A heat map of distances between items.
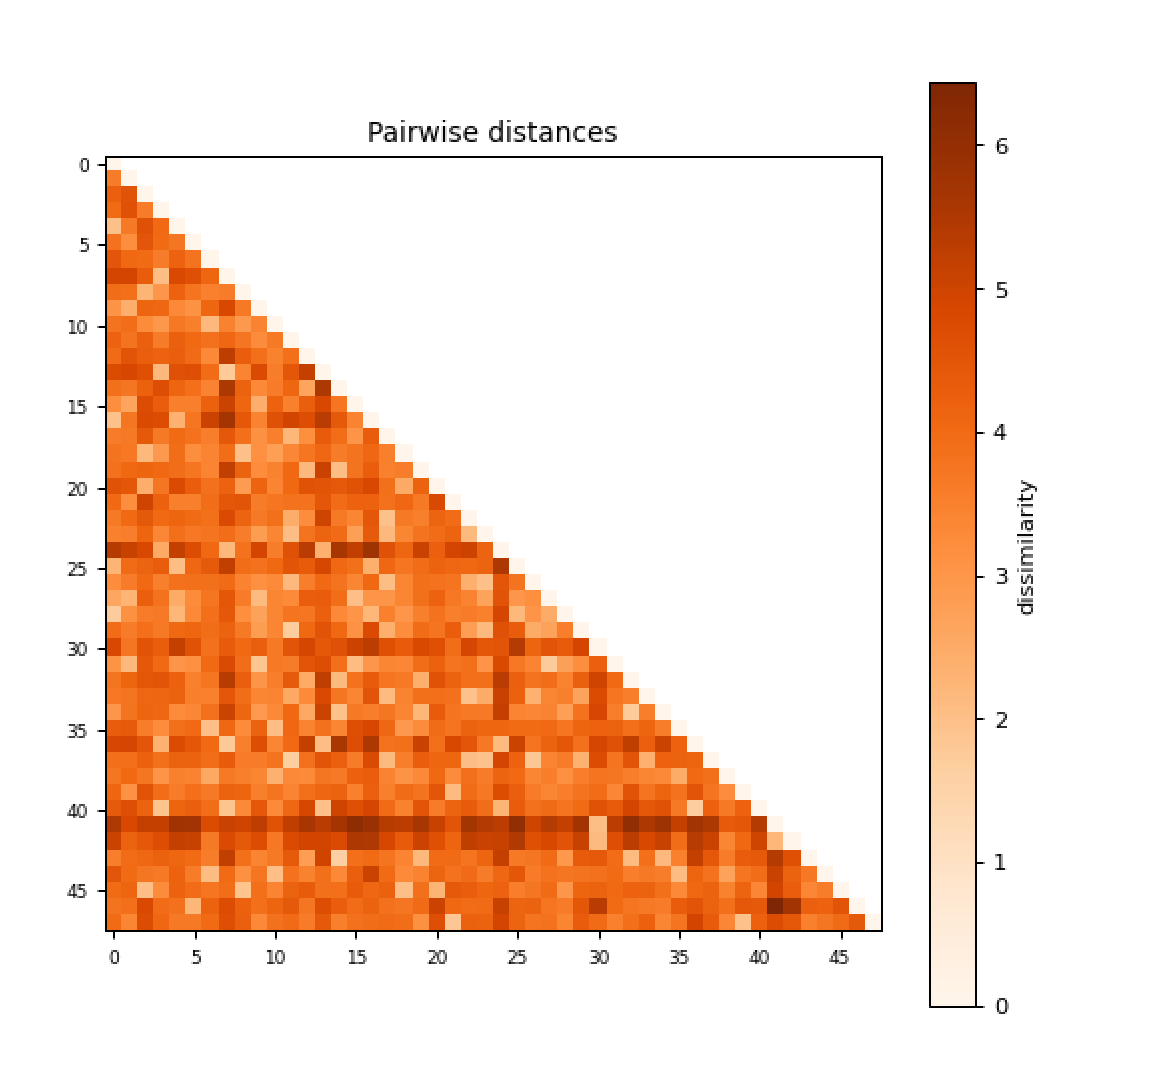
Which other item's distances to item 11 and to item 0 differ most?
16
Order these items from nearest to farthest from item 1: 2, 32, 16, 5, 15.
15, 5, 16, 32, 2
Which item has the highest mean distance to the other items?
41
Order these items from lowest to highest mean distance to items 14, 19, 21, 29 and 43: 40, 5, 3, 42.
5, 3, 40, 42
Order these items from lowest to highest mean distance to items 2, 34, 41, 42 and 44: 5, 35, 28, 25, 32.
35, 28, 32, 5, 25
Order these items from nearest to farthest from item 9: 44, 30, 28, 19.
28, 19, 44, 30
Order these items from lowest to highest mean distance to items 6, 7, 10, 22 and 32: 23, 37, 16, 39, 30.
23, 37, 39, 30, 16
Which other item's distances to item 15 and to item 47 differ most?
21
